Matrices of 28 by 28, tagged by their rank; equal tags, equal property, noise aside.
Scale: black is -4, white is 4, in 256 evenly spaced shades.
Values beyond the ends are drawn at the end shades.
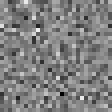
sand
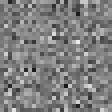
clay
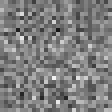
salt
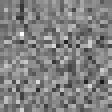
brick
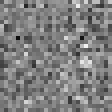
salt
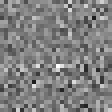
clay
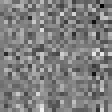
salt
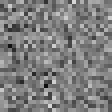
clay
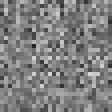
sand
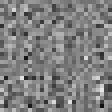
salt
